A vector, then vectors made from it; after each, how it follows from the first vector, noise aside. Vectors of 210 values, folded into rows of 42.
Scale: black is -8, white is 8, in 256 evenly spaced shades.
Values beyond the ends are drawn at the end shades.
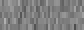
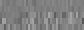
wrapped around, negated, partly zeroed.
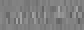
wrapped around, negated, partly zeroed.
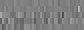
reversed, partly zeroed.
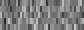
negated, scaled up.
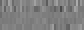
wrapped around, negated, partly zeroed.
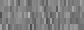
wrapped around.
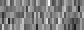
reversed, negated, scaled up.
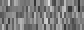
reversed, negated, scaled up.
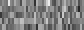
reversed, negated, scaled up.
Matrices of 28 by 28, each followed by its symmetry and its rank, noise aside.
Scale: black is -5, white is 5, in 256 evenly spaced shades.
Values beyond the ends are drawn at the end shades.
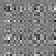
no symmetry, rank two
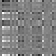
no symmetry, rank one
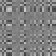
symmetric, rank one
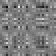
no symmetry, rank two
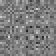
symmetric, rank three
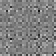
symmetric, rank three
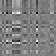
no symmetry, rank one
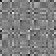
symmetric, rank three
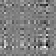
antisymmetric, rank two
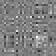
symmetric, rank three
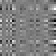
no symmetry, rank one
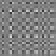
symmetric, rank one
